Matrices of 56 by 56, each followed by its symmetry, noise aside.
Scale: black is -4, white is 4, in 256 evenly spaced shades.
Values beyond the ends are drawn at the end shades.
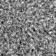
antisymmetric.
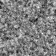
antisymmetric.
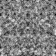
mirrored left to right.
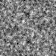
same after a half turn.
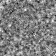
symmetric.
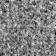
no symmetry.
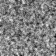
no symmetry.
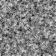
symmetric.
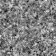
antisymmetric.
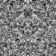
mirrored left to right.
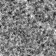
symmetric across the other diagonal.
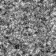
no symmetry.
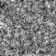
no symmetry.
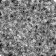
symmetric across the other diagonal.
